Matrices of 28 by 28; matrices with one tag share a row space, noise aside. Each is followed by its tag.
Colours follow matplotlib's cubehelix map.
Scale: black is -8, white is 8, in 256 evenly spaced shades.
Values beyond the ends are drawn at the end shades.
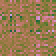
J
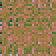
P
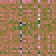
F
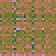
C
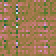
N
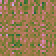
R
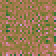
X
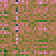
N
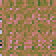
P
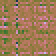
N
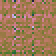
C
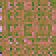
P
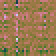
N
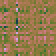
N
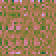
R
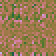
R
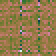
F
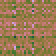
C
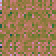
P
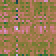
N
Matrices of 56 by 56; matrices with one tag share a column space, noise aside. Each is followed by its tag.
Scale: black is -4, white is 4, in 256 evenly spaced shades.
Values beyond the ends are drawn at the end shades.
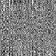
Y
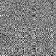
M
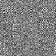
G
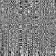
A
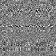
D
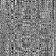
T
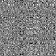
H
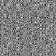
H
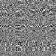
D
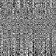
A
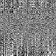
A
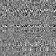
D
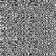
H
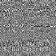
D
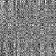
T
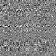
D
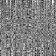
T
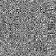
G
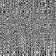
A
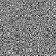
M
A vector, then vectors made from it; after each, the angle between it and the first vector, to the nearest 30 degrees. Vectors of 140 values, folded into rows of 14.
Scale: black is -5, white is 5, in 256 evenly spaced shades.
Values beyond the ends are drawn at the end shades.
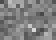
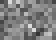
30 degrees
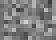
90 degrees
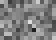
120 degrees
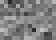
150 degrees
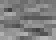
90 degrees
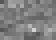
30 degrees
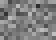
120 degrees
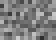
120 degrees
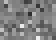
90 degrees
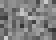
90 degrees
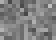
120 degrees
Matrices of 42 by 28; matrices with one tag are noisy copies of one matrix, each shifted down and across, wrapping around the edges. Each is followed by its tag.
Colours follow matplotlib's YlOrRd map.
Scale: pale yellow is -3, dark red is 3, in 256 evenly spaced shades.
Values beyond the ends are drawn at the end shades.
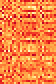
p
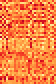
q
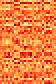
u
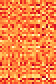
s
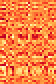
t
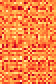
s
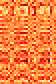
t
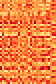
s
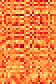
s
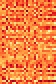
s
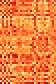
q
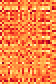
s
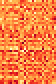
s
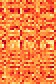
t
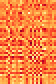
q
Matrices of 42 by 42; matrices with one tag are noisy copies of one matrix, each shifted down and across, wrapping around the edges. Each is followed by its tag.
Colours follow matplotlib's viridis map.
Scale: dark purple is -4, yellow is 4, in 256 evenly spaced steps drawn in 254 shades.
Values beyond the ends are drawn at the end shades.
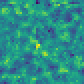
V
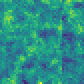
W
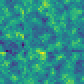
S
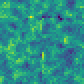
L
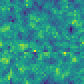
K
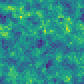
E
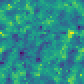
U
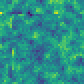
L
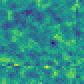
K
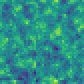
S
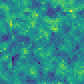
E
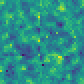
S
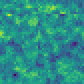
K
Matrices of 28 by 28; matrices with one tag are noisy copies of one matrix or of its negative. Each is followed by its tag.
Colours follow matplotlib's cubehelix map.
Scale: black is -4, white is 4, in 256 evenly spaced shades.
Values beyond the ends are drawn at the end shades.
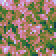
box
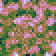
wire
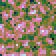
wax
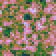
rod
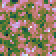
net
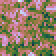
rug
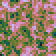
net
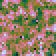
wire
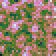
net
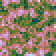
wire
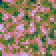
wax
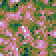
net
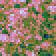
rug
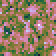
rod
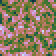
wax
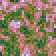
net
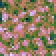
wax
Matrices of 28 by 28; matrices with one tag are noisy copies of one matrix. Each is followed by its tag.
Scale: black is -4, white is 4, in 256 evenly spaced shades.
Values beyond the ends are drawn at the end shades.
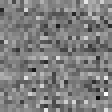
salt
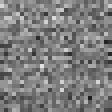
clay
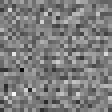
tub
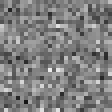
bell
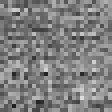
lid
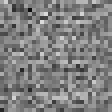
tub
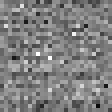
lid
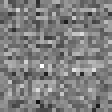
lid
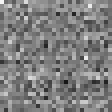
salt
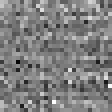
salt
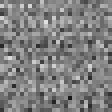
clay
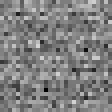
salt
